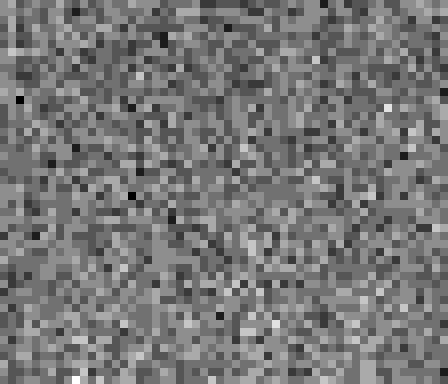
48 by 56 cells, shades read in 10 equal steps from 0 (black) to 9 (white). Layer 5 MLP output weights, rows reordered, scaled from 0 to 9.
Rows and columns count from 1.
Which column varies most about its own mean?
10
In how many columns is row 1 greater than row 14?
16
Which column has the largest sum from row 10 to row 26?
52
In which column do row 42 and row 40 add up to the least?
28
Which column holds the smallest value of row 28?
22
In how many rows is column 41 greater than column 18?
16
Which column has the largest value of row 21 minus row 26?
42
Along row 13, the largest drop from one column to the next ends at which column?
3
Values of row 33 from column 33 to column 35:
6 4 6
